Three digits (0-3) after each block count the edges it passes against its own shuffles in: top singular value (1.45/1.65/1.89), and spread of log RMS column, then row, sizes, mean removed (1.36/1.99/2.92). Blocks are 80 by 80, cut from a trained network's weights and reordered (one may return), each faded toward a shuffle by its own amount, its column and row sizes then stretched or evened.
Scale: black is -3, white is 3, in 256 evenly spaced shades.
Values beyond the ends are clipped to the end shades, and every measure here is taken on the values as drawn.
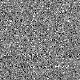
0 1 2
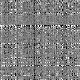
3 2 3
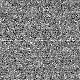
0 0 0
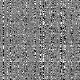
2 3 0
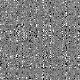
0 3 2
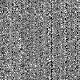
1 2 0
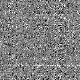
0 2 1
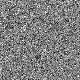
0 0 0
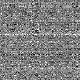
2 1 2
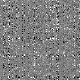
0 3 2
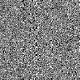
0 2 0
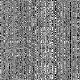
3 3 0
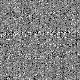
0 0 2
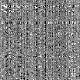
3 2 2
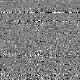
2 2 3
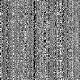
3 3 0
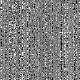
1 3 1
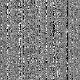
2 3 1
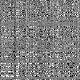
2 0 3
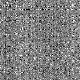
2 1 2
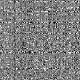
2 1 3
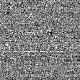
1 1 1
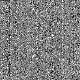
0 2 0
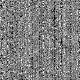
2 2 0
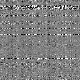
3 1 3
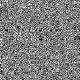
3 2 2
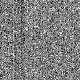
1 0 1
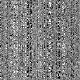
3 3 1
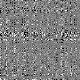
2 3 3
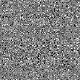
1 2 2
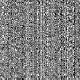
3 2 1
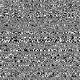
2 0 3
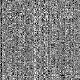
2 2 1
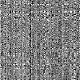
3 2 2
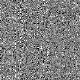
1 3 1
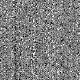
0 2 0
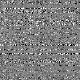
0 1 3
